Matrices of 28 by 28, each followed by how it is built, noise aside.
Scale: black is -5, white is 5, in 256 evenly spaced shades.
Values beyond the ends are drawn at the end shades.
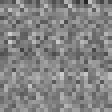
repeating columns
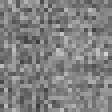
blocks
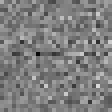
uneven rows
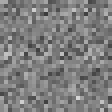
repeating columns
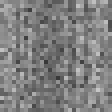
blocks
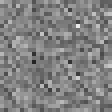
repeating rows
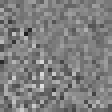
lower triangular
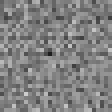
repeating columns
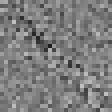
banded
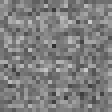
blocks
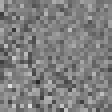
lower triangular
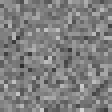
noise
